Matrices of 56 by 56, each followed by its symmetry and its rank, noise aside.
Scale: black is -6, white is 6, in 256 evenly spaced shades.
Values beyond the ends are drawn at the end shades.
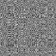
no symmetry, rank seven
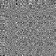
no symmetry, rank seven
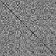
symmetric, rank six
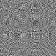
antisymmetric, rank six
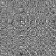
symmetric, rank six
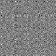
antisymmetric, rank six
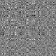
antisymmetric, rank six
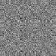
antisymmetric, rank six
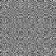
no symmetry, rank five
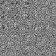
symmetric, rank six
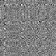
no symmetry, rank six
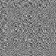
antisymmetric, rank six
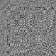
symmetric, rank seven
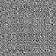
antisymmetric, rank six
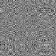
no symmetry, rank five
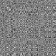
symmetric, rank seven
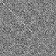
symmetric, rank six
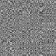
no symmetry, rank six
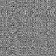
antisymmetric, rank six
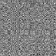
no symmetry, rank six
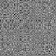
symmetric, rank six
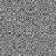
no symmetry, rank five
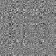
antisymmetric, rank six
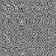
symmetric, rank six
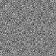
symmetric, rank seven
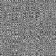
antisymmetric, rank six
